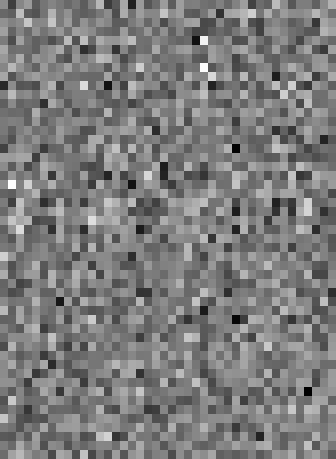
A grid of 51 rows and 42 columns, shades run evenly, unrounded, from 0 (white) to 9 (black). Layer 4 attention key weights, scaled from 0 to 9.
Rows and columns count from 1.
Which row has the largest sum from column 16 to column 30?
4
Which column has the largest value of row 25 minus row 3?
7
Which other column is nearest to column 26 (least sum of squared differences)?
9
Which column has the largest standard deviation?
26
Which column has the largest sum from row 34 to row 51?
19
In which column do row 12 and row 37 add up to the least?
39
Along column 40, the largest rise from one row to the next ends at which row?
3
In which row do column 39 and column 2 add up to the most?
44
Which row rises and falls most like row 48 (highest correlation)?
8
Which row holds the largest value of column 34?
25
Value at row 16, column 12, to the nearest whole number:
3
